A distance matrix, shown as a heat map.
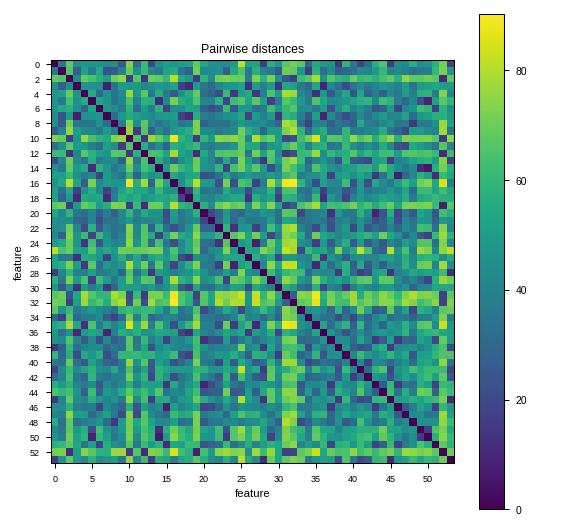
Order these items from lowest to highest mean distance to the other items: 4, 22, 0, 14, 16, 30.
30, 22, 4, 0, 14, 16
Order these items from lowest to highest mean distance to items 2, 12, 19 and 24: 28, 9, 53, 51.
28, 51, 53, 9
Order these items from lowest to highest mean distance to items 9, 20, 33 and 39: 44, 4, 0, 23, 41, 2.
44, 4, 23, 0, 41, 2
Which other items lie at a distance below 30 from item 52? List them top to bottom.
2, 10, 12, 19, 31, 32
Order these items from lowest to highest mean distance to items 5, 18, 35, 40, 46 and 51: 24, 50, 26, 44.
24, 44, 26, 50
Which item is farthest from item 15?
32
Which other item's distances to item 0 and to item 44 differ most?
25
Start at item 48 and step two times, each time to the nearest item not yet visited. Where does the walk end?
34
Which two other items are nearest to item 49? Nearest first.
14, 50
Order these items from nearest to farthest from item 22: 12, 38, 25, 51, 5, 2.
51, 38, 25, 5, 12, 2
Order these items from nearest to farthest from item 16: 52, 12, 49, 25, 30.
30, 25, 49, 12, 52
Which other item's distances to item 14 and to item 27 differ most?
50
